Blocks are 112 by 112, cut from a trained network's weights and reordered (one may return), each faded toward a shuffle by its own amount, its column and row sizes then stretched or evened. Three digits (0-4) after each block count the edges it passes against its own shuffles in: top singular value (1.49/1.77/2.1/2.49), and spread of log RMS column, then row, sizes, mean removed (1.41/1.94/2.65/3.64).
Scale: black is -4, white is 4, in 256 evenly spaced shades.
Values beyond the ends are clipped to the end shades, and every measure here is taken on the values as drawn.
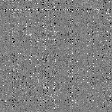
1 3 2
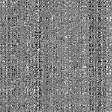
4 3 3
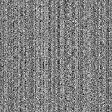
4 2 0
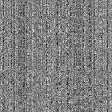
4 3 1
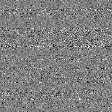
0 1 4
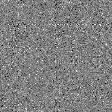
1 1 0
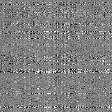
3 1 4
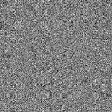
2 2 1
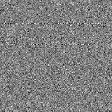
2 0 2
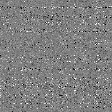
0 2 3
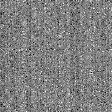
2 1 2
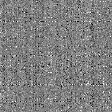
2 1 2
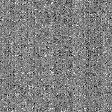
2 0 2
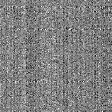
3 1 2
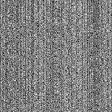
4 0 0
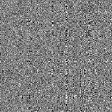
3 3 2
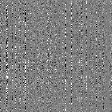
1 4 2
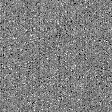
1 0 1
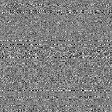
3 0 4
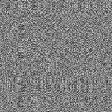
4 1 1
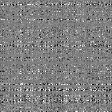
3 2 4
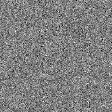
1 2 0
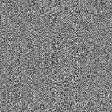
3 3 0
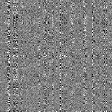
3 4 2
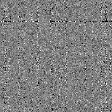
2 3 1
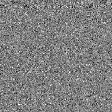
1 0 2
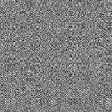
4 2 3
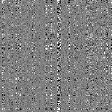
4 4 3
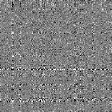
3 3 3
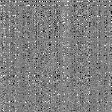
2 3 3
